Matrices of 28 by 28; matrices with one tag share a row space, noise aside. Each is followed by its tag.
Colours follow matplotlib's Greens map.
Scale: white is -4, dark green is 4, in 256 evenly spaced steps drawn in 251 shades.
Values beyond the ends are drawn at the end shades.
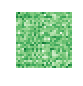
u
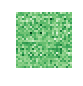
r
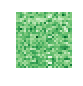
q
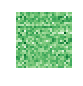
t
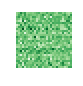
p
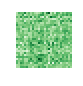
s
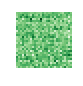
r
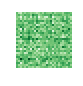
p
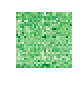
u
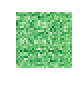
s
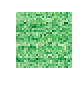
q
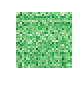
p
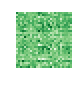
s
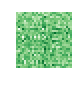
u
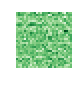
q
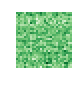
q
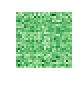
u
